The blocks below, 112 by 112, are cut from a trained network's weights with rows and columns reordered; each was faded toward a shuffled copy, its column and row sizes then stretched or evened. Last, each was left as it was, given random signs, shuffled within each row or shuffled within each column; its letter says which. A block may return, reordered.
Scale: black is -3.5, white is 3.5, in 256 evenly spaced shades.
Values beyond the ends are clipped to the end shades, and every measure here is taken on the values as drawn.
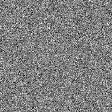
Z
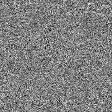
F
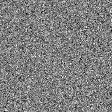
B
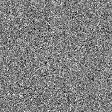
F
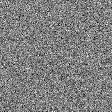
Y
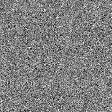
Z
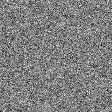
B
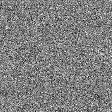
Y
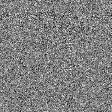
F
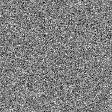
B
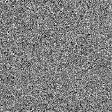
F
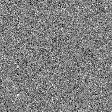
B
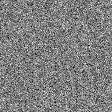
B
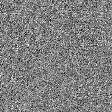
Z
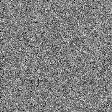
B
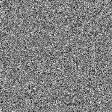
F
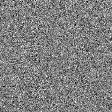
F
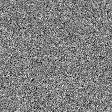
Y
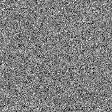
F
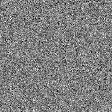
Z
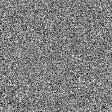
Z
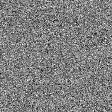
Y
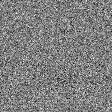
Y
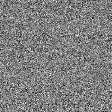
Z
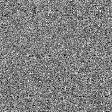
Z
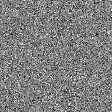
F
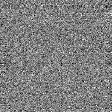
Z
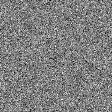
B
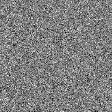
F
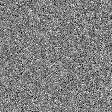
B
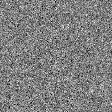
B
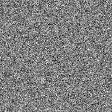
F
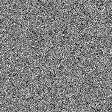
B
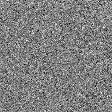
B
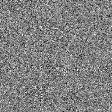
F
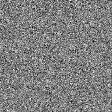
Z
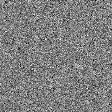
F
